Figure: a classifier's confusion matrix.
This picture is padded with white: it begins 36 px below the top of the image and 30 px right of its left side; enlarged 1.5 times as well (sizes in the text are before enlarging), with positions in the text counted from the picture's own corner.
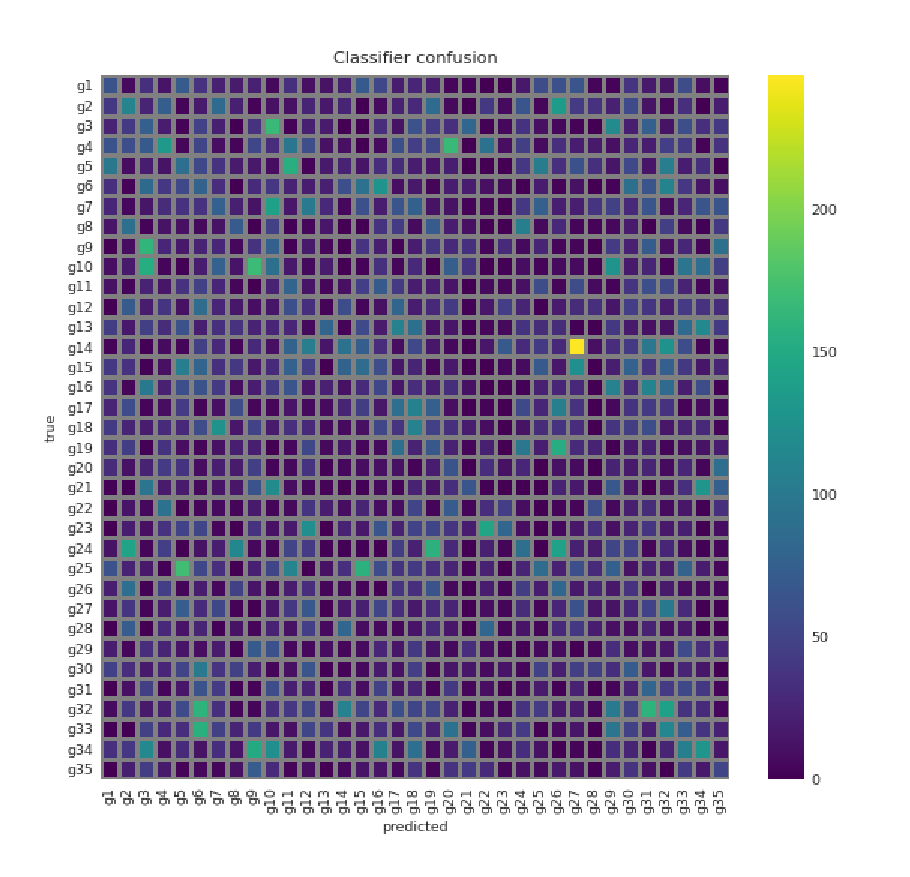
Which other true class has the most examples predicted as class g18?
g17
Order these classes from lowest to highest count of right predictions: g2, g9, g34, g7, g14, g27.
g9, g27, g7, g14, g2, g34
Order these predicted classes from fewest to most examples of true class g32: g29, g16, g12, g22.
g22, g16, g12, g29
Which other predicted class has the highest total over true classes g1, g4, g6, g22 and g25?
g15
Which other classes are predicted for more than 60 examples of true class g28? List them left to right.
g2, g14, g22
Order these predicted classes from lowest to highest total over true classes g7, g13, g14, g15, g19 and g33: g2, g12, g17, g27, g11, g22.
g22, g2, g11, g17, g12, g27
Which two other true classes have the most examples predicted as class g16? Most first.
g6, g34
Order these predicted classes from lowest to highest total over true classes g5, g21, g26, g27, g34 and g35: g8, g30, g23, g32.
g23, g8, g30, g32
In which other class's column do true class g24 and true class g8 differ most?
g26
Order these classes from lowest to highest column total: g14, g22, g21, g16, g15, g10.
g21, g22, g14, g15, g16, g10
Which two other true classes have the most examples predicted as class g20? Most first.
g4, g33
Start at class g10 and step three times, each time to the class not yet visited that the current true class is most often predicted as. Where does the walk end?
g29
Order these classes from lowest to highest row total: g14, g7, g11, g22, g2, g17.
g22, g11, g17, g2, g7, g14
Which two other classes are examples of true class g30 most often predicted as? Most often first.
g6, g12
